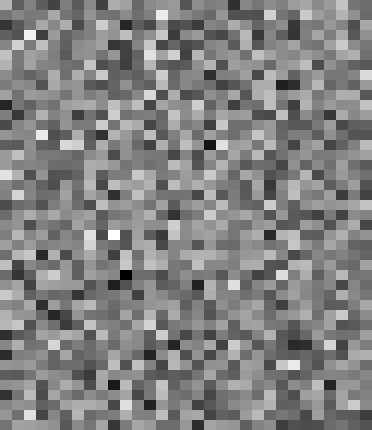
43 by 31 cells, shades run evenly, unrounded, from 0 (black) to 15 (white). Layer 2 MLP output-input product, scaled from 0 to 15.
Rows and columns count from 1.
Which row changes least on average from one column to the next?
38
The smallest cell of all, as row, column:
28, 11
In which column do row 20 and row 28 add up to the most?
24
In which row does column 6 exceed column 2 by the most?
15
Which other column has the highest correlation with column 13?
1
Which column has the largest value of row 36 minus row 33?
6
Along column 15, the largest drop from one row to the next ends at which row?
7
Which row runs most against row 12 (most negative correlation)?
20
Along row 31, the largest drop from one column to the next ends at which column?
4
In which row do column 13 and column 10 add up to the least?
41
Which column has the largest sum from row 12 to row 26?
19
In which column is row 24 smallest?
23
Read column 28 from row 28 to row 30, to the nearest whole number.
8 8 6
